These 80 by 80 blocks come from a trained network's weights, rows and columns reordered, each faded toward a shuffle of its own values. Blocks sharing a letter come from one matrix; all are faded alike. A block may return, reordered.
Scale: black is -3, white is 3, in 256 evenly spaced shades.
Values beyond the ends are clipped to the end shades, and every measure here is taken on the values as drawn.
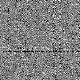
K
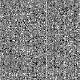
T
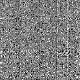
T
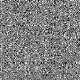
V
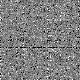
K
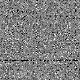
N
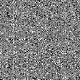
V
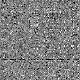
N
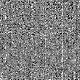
T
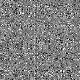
V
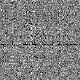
N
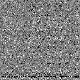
K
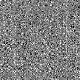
V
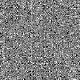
V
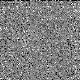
K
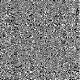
V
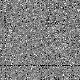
K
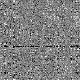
K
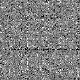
N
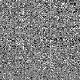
V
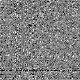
N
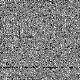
N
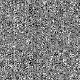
V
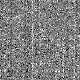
T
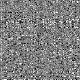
V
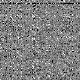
K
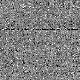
N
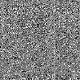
V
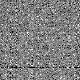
N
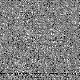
K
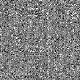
V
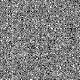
V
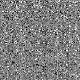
V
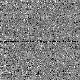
K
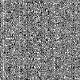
T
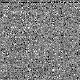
N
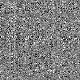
V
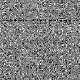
N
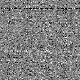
K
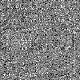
V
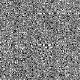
V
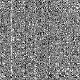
T
